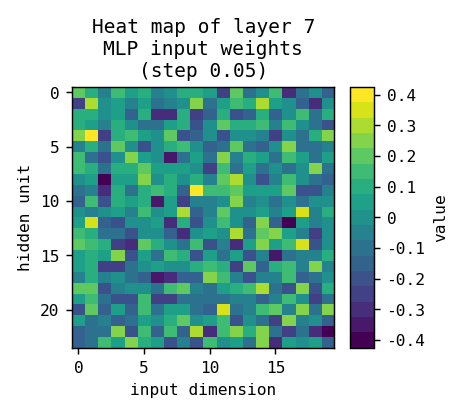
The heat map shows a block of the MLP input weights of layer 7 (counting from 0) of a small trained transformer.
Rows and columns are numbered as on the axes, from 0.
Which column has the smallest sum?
2
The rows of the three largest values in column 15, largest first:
13, 20, 0
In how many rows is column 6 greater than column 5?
4
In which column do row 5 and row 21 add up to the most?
16
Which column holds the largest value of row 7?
18
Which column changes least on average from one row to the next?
5
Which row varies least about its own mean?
3
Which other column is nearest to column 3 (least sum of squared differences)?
12
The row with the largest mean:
11
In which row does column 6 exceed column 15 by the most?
23
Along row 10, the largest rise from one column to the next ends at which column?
7
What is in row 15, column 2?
0.05
